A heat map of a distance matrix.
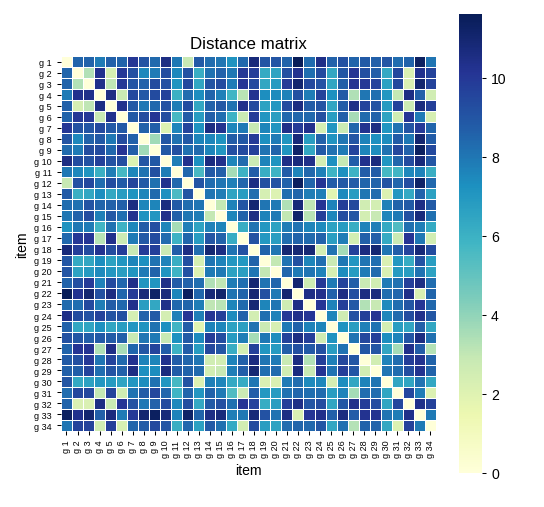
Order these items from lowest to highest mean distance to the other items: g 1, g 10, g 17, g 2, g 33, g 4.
g 17, g 4, g 2, g 10, g 1, g 33
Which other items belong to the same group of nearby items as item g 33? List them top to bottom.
g 22
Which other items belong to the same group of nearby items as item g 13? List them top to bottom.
g 19, g 20, g 25, g 30
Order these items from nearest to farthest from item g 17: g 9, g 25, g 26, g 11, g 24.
g 11, g 25, g 26, g 24, g 9
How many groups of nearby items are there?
9
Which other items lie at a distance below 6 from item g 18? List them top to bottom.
g 7, g 10, g 24, g 26
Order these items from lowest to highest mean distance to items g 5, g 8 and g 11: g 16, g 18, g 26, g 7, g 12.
g 16, g 26, g 7, g 12, g 18
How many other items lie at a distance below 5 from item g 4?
5
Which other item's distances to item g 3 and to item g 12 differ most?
g 32
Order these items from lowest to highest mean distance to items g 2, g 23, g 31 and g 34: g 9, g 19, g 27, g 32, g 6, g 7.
g 6, g 27, g 19, g 32, g 9, g 7
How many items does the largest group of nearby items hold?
6
